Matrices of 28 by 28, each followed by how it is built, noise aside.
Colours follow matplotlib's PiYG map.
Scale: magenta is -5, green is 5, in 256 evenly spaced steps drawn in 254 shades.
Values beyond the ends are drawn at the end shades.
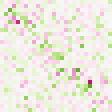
banded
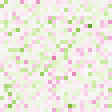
Hankel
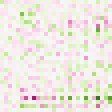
low rank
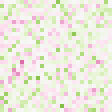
Hankel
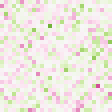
Hankel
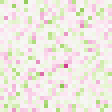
Hankel
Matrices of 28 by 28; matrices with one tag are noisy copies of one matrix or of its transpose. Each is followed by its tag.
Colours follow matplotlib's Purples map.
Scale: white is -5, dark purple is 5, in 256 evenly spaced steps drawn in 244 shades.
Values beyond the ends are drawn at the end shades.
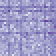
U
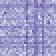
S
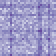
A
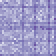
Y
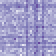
S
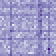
A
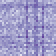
S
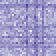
S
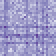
S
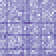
Y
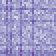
U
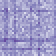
A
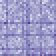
Y
